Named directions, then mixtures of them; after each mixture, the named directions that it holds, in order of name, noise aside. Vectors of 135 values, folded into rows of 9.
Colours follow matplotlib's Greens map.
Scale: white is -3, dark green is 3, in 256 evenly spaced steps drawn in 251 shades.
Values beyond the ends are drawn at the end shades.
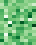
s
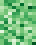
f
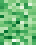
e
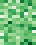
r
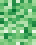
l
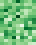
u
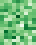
e, u.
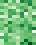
r.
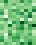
r, s.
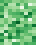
e, s.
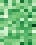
l, r, s.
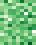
r, s, u.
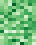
e, f, l.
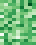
e, r, s.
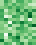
s.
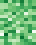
f, r, u.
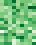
f, l.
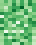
e, l.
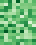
l, u.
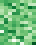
e, f.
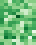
e, l, u.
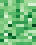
e, s, u.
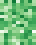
f, l, r.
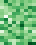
f, r, s.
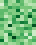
s, u.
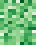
l, r.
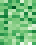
f, r, s.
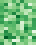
e, l, u.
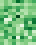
u.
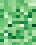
e, s, u.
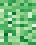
f, r, s.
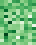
s, u.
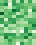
l.
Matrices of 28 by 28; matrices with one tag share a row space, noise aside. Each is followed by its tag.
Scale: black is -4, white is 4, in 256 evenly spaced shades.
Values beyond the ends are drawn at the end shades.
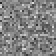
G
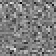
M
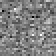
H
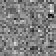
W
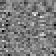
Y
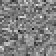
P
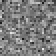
H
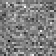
W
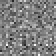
M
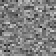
P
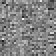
W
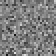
M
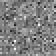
M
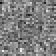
P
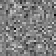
M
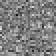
H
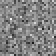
M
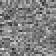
P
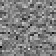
G
